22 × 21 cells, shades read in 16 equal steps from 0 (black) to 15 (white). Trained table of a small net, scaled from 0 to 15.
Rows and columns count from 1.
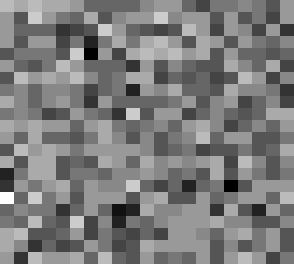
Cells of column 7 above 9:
1
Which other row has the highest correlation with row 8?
6
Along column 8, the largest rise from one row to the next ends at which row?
3
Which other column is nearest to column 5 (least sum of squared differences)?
19
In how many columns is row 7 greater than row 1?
9
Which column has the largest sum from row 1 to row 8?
11
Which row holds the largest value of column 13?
5
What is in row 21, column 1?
10
